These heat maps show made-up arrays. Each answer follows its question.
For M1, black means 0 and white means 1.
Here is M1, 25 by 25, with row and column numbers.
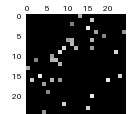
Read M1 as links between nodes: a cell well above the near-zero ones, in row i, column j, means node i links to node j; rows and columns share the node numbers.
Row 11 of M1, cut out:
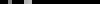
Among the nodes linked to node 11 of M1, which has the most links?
node 6
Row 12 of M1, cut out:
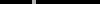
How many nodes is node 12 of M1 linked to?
1
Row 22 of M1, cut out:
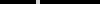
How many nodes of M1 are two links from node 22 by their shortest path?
1
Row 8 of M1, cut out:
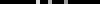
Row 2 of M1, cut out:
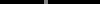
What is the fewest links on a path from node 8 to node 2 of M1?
4
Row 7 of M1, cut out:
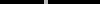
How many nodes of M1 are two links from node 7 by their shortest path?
2
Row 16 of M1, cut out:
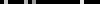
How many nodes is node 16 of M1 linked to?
4
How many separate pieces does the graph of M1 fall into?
8
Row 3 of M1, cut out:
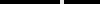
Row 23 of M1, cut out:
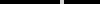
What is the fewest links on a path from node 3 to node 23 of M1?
2
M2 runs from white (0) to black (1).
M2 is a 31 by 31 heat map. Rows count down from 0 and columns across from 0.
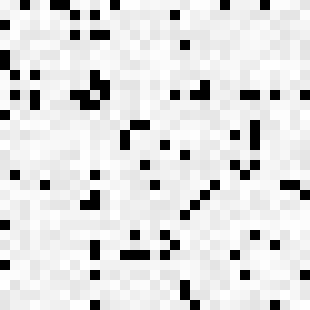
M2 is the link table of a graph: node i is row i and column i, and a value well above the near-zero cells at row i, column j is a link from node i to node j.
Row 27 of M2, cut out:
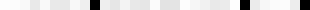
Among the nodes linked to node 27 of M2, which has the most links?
node 9
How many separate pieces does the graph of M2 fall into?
3
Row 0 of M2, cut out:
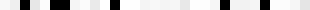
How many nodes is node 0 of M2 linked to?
6
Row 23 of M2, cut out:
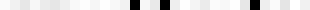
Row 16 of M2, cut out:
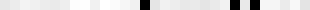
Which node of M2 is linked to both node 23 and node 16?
node 25
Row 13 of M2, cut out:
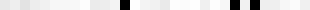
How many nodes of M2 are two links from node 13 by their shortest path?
3
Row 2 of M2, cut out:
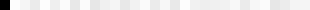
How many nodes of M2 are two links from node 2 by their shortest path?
5
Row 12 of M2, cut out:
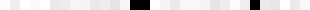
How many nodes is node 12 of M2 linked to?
3
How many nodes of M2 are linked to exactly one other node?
11
